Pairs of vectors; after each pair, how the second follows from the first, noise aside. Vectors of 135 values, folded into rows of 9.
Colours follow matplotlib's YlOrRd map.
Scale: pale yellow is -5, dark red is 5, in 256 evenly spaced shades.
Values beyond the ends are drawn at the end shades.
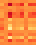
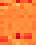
wrapped around, negated, partly zeroed.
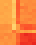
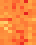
wrapped around, negated, partly zeroed.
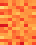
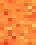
wrapped around, negated, partly zeroed.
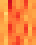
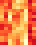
reversed, negated, scaled up.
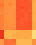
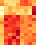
reversed, scaled up.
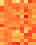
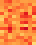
wrapped around, negated.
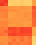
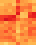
wrapped around, negated.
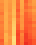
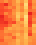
wrapped around.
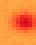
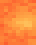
negated, shrunk.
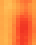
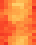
wrapped around, negated.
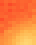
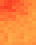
reversed, negated, shrunk.
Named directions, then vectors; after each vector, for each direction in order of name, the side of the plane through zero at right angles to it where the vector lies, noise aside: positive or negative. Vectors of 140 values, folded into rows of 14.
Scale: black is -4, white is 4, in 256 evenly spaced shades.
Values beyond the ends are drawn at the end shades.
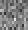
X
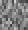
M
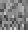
positive, negative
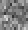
negative, positive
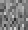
positive, negative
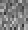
negative, positive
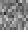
negative, positive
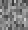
positive, positive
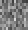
positive, positive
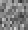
positive, negative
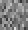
positive, negative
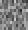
positive, positive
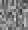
positive, positive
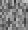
negative, negative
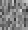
negative, negative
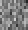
positive, positive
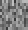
negative, negative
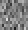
negative, positive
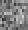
negative, negative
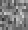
negative, negative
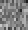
positive, positive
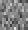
positive, negative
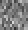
negative, positive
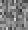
positive, positive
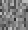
negative, negative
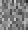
positive, positive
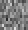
positive, negative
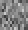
positive, negative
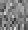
positive, negative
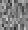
negative, positive
